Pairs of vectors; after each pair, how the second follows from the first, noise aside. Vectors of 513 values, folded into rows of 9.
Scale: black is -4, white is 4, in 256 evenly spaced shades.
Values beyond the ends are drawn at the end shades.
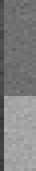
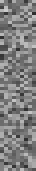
shuffled.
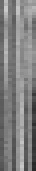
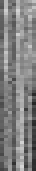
copied.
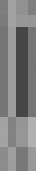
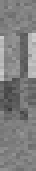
wrapped around, negated, partly zeroed.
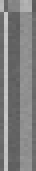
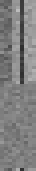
wrapped around, negated, partly zeroed.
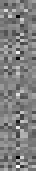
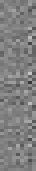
wrapped around, negated, shrunk.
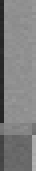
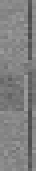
wrapped around, shrunk.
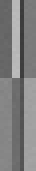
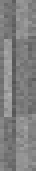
wrapped around, shrunk.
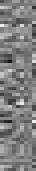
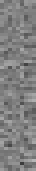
wrapped around, negated, shrunk.
